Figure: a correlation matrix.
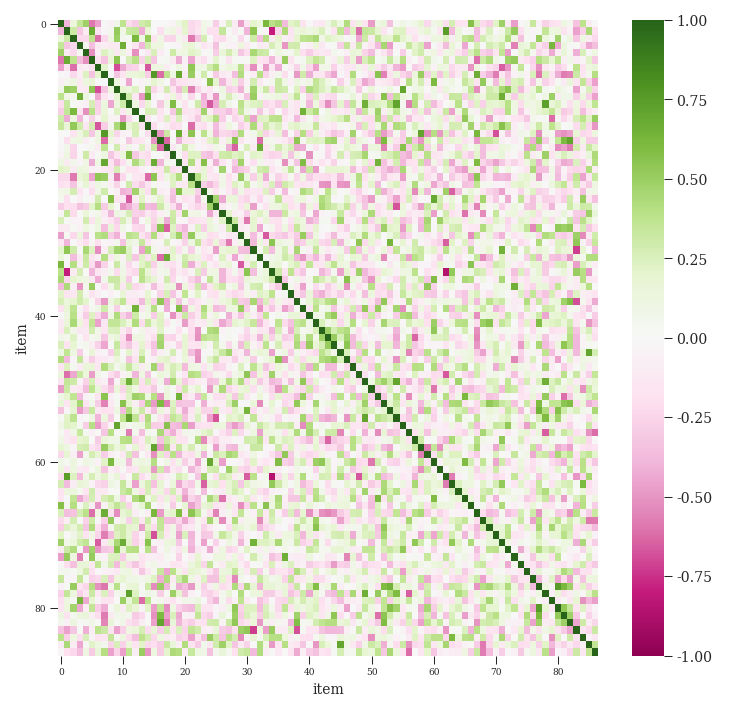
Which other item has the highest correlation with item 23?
19
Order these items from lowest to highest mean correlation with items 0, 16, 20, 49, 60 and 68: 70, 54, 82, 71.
54, 70, 71, 82
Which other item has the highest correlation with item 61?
27
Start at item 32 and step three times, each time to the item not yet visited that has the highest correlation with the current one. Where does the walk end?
9
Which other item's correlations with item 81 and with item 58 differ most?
15
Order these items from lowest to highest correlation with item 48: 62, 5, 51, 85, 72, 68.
62, 5, 51, 85, 68, 72
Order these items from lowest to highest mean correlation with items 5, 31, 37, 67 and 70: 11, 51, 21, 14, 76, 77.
21, 51, 77, 76, 11, 14
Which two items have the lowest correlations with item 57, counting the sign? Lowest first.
43, 23
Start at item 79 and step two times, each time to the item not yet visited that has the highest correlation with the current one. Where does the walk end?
10
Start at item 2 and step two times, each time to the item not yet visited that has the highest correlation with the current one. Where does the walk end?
39
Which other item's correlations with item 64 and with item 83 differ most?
31
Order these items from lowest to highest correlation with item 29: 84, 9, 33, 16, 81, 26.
33, 84, 9, 81, 16, 26
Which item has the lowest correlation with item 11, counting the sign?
24
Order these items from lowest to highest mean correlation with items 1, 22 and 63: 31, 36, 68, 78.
68, 78, 31, 36
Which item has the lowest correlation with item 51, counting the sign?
81
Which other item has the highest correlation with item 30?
53
